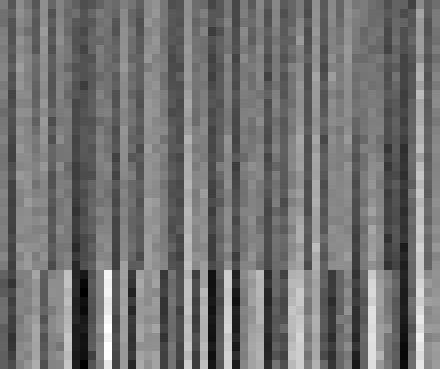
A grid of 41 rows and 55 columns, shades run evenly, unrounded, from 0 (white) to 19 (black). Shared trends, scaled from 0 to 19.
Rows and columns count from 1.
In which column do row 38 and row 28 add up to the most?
51
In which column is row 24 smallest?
53
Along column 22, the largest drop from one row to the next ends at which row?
31
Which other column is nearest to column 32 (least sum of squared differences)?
48
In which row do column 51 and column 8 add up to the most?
39
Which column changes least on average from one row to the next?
16
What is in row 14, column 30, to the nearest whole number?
14
